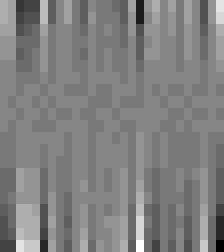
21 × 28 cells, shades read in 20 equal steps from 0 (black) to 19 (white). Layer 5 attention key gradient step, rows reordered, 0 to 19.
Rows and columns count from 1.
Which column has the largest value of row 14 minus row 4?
18
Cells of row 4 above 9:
15
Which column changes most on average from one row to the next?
28
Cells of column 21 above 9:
12
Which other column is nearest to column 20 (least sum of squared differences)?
1
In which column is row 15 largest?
3
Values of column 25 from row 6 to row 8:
10 10 9
